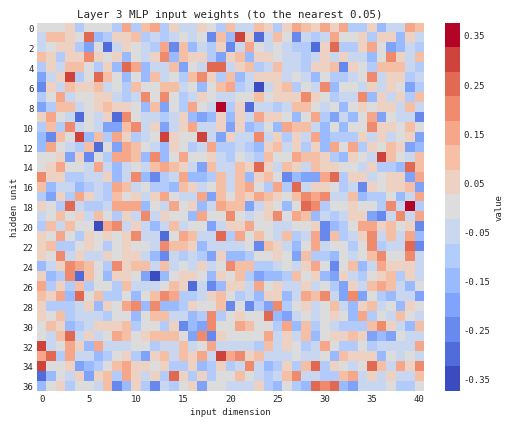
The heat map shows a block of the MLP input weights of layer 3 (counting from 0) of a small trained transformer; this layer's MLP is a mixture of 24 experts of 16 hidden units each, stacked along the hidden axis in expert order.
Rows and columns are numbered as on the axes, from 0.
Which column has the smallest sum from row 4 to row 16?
32
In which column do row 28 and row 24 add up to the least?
24
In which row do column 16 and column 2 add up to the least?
26
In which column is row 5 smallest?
0
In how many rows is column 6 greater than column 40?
13
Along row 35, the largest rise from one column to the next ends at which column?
14
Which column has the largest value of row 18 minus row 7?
39
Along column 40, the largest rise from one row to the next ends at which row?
17
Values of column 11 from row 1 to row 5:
-0.1 -0.05 -0.05 -0.15 -0.15
